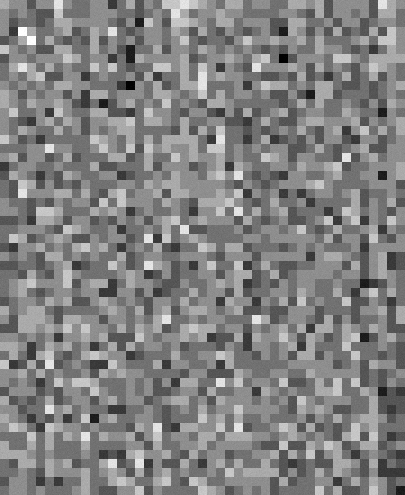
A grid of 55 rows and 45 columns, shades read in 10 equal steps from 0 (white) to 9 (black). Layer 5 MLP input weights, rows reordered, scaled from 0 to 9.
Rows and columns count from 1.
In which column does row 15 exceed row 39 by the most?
39
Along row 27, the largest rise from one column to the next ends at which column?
18
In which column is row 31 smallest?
8
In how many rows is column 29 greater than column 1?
27
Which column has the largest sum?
41
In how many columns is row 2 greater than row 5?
21
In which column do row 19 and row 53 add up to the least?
38
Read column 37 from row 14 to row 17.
4 4 4 5
